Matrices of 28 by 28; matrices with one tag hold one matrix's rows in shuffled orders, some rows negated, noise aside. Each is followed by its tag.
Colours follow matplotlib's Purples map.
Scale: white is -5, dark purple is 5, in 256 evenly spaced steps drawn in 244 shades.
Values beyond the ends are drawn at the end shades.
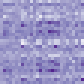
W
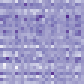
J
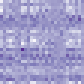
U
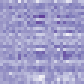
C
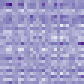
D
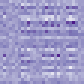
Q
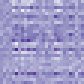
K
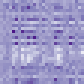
K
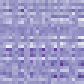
D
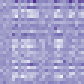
K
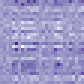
K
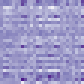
W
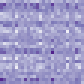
J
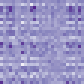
U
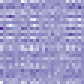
U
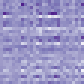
W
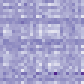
W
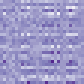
Q
